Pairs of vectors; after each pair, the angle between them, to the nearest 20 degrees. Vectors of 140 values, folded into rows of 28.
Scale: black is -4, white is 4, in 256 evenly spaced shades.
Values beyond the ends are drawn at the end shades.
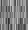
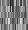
160 degrees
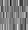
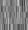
60 degrees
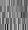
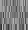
100 degrees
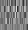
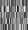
40 degrees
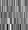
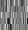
120 degrees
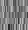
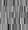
60 degrees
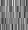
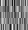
160 degrees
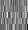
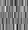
100 degrees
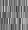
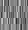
140 degrees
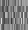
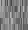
120 degrees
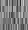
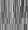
120 degrees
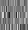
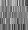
80 degrees
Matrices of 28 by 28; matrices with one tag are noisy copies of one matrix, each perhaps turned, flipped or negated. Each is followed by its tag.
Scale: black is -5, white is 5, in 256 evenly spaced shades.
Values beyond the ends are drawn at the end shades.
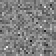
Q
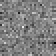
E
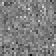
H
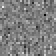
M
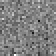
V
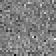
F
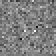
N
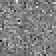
F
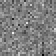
E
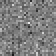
E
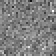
H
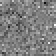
H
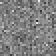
F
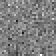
V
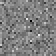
N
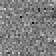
V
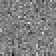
E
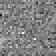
V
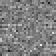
M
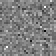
Q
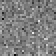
V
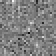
E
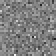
F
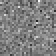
F
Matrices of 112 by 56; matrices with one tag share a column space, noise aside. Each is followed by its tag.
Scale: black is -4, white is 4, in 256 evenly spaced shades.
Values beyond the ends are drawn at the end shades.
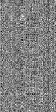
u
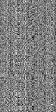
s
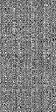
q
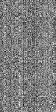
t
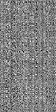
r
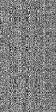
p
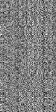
s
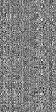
u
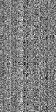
s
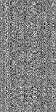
r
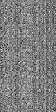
p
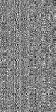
u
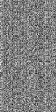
s
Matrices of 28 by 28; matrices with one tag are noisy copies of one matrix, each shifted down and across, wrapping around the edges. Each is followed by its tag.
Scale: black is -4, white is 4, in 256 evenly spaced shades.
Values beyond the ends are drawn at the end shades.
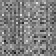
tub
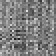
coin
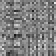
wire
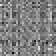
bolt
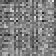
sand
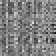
coin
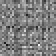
bolt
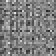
bolt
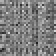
wire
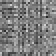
sand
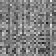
coin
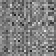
tub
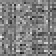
sand
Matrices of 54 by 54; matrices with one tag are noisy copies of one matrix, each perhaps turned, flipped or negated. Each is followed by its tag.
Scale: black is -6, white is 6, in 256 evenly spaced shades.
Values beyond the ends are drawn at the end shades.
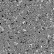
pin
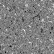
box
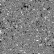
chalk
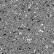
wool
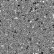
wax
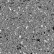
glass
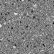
glass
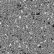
glass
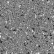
wax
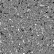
pin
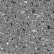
box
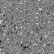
chalk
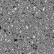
glass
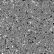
pin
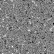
pin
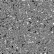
pin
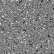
pin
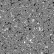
wool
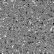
pin
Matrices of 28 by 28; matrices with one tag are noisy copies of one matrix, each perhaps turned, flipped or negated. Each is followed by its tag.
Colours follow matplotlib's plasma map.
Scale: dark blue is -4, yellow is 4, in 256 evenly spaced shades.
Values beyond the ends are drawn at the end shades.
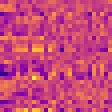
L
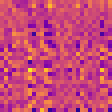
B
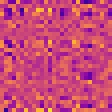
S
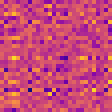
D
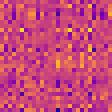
D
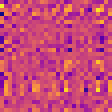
S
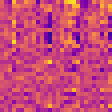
L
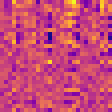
L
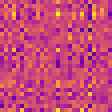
D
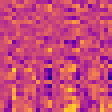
L
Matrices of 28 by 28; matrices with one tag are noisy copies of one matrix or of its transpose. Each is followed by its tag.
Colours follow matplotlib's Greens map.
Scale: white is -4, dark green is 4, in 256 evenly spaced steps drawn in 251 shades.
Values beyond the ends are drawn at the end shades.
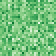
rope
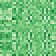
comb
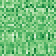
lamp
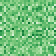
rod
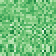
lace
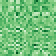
comb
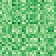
rope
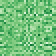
lace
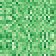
comb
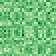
rope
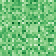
rope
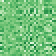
lace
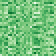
lamp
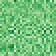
lace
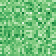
rope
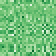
lace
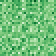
rope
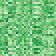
lamp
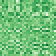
comb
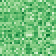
rope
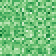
rope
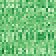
lamp
